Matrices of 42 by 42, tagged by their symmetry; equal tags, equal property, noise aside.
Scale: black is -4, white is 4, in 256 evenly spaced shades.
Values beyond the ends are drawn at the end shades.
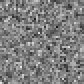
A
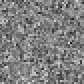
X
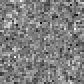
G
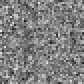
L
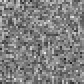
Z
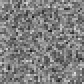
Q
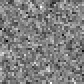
X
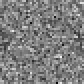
G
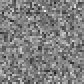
G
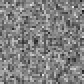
L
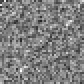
Q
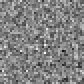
Q
